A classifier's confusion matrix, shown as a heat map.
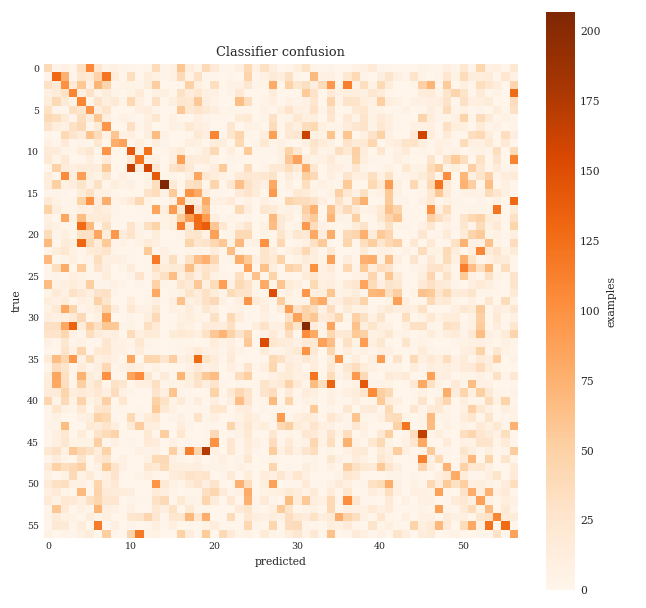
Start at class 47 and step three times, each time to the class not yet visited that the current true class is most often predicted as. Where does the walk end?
8
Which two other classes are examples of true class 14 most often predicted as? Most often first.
47, 41
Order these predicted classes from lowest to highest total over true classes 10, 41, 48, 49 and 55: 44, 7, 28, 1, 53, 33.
33, 28, 44, 1, 53, 7
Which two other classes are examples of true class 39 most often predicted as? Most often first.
48, 15
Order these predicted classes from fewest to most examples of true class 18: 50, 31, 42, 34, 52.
50, 31, 52, 42, 34
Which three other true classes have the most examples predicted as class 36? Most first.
2, 52, 45
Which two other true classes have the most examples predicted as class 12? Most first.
10, 22
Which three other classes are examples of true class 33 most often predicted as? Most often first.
26, 38, 34
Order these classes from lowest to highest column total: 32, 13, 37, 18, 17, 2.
37, 17, 18, 2, 13, 32
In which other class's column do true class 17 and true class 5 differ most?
54
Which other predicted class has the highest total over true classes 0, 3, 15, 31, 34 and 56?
5
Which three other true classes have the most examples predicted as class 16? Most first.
19, 11, 37
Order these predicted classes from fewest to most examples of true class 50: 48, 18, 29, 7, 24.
29, 7, 18, 24, 48
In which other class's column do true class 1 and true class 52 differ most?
7
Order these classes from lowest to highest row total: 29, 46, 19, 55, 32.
29, 55, 46, 32, 19
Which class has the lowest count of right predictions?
36
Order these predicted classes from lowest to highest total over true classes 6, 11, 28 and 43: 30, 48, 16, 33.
48, 33, 30, 16
